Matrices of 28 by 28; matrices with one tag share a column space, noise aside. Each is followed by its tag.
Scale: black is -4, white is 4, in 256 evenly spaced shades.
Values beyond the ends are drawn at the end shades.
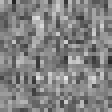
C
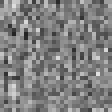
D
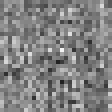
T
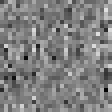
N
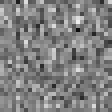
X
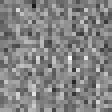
T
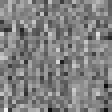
D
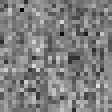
T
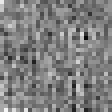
D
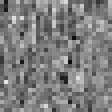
C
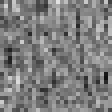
C
